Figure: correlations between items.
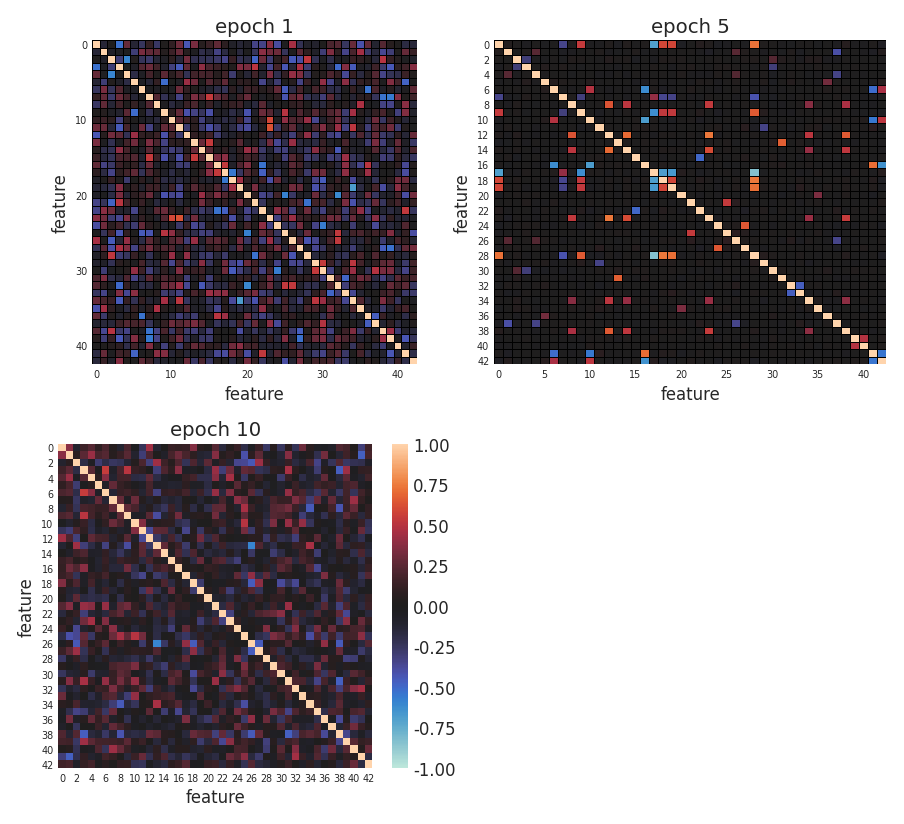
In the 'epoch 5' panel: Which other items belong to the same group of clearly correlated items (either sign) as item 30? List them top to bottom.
2, 3
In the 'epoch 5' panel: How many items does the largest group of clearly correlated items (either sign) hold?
7
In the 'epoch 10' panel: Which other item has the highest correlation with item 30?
22
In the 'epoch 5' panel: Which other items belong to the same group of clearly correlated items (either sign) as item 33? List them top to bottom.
32
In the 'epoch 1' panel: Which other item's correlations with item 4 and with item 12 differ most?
2
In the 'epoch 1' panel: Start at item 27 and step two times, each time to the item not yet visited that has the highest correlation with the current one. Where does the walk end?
21
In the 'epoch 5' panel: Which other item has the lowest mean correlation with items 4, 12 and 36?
37
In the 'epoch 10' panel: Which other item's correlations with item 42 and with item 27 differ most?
26
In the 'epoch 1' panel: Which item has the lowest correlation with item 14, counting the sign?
32
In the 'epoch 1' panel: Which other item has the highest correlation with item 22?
41
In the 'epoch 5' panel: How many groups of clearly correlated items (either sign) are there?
14
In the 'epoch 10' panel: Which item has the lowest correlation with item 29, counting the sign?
14
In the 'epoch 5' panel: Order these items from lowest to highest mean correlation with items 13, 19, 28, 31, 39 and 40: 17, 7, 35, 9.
17, 7, 35, 9
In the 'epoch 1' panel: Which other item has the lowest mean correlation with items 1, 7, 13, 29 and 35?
38
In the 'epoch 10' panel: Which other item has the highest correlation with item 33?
10
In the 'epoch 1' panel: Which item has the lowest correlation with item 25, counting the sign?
20
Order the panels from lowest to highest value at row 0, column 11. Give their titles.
epoch 10, epoch 5, epoch 1
